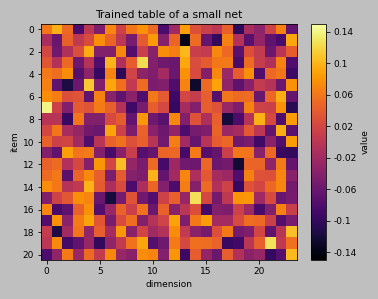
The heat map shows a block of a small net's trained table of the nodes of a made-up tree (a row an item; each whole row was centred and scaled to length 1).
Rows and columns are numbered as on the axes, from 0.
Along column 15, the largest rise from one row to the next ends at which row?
17
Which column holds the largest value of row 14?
4
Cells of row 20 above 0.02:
9
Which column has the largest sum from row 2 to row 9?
0
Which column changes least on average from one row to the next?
3
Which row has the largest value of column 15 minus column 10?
19
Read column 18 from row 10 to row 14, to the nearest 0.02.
-0.06 0.06 -0.12 -0.08 -0.1
